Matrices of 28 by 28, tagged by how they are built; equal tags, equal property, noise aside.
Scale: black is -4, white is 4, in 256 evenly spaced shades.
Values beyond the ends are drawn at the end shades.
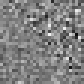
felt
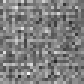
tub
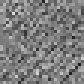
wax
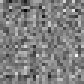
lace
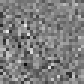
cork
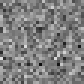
lace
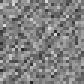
wax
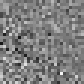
cork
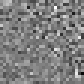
felt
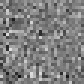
lace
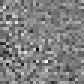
cork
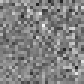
felt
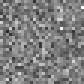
tub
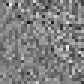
felt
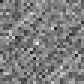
wax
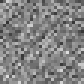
wax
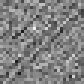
wax
